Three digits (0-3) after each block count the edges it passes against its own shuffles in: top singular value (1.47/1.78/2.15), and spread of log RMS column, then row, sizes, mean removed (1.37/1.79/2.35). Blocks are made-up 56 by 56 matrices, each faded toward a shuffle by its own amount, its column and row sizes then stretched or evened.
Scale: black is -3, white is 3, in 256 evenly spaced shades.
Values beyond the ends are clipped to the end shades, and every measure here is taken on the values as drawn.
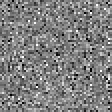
1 2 0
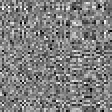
3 1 2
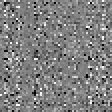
1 3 1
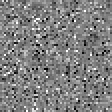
0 2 1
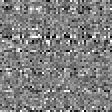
3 0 3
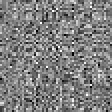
3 2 0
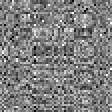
3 2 0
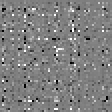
0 3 3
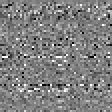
2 0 3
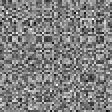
3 0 1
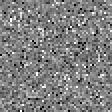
0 0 0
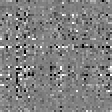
1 3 3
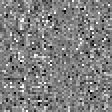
1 2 0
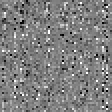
0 3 0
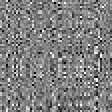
3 3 1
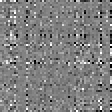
3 3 3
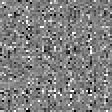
0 3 2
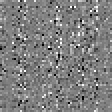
0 3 1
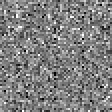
0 1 2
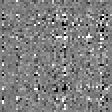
2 3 2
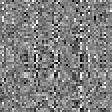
3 3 0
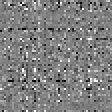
0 3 3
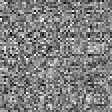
3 2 1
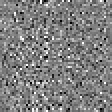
2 2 2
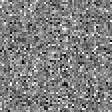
1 1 0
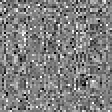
3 2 0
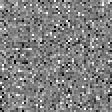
1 1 0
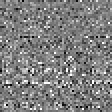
2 0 3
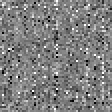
0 3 0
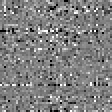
1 2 3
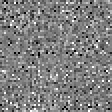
0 0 2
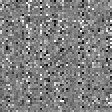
0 3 2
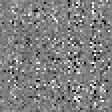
1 3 2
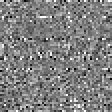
1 1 3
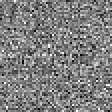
2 0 0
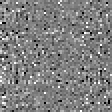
1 2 1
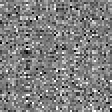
2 1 1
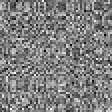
3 0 0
